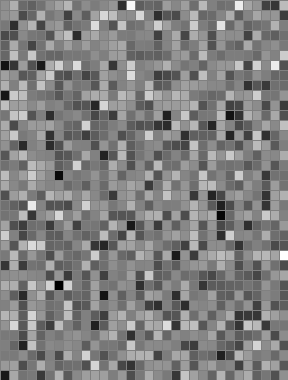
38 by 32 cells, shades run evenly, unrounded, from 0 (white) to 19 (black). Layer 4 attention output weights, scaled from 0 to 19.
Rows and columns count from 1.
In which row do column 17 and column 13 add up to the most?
12
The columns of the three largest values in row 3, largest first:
2, 5, 13
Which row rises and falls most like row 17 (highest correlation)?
34
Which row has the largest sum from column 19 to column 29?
28
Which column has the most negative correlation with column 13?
3
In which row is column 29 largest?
32
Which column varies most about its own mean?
15
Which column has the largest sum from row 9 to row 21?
30
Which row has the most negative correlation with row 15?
20
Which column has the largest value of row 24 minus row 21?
4
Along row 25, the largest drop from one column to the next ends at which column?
22
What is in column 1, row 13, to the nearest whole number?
6
